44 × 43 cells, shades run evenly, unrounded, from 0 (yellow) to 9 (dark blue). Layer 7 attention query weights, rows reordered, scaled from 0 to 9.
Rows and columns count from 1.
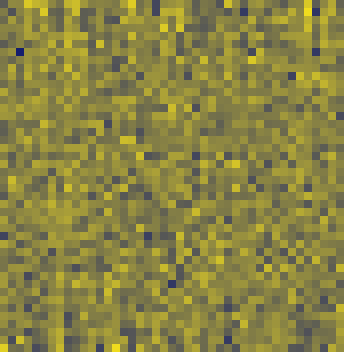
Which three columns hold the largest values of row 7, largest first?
3, 40, 32
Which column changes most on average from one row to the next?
16
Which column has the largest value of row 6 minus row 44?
1
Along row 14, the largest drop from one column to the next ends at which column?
22
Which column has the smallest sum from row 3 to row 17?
9
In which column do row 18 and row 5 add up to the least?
17
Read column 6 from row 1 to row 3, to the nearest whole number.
2 1 4
